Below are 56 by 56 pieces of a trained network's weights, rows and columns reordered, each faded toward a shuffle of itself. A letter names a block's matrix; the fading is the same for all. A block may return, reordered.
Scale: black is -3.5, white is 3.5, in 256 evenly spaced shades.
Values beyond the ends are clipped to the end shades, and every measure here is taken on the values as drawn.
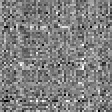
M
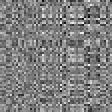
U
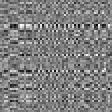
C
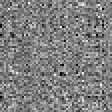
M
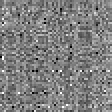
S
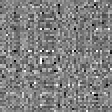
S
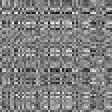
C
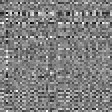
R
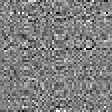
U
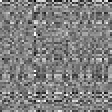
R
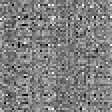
S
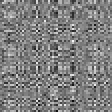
U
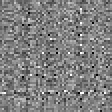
S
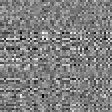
R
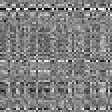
C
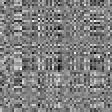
U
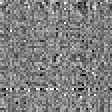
S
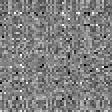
S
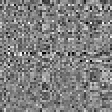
U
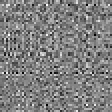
U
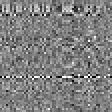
R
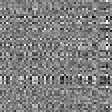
R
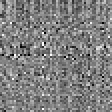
M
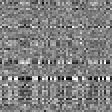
C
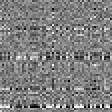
R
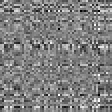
R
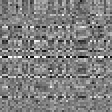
C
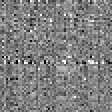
S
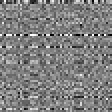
C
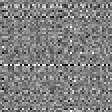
R
